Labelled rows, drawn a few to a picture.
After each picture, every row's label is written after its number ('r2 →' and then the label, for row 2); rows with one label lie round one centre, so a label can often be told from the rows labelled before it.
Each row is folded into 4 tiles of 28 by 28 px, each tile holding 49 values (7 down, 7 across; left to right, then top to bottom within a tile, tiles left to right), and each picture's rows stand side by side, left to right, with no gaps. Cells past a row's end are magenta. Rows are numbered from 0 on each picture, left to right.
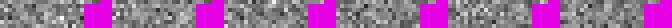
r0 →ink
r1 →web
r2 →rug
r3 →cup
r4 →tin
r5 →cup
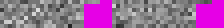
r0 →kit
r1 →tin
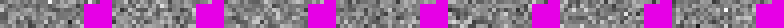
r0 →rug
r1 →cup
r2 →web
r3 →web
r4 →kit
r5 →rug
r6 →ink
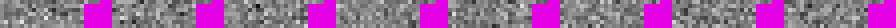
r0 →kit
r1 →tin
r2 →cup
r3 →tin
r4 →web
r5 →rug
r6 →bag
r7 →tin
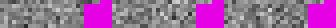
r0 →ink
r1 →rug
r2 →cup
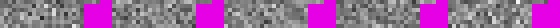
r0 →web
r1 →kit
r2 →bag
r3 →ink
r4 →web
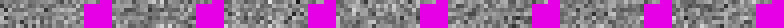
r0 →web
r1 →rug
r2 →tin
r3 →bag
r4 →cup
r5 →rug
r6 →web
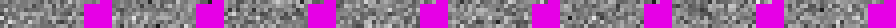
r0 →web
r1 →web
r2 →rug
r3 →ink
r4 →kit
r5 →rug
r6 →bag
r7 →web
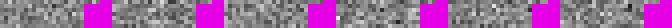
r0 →tin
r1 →rug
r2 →tin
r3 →web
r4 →web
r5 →bag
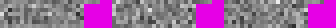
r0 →bag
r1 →kit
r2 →ink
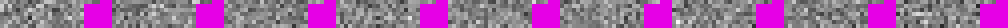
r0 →rug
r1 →ink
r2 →cup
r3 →web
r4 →bag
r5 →cup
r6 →kit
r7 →rug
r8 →web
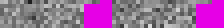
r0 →bag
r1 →web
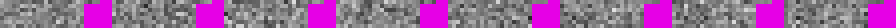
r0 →kit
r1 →rug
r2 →web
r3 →rug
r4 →rug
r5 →ink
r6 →ink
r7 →ink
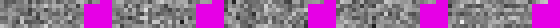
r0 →bag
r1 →rug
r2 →ink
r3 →rug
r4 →ink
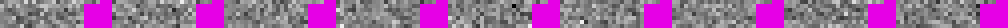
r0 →rug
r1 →rug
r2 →cup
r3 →cup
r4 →bag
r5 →bag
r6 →bag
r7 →rug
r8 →ink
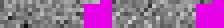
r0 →ink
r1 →web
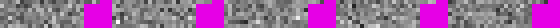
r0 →tin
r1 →kit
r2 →web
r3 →ink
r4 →web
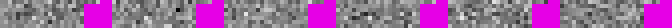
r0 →rug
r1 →rug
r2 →kit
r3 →rug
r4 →tin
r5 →ink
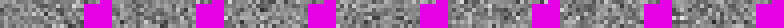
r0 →kit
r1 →tin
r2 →web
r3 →rug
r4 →rug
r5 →cup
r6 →tin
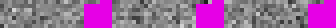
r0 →ink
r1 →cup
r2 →kit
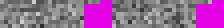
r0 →web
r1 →cup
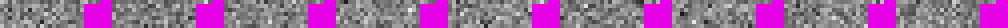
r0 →bag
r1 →web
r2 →ink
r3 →web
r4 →bag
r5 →cup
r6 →kit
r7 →rug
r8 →kit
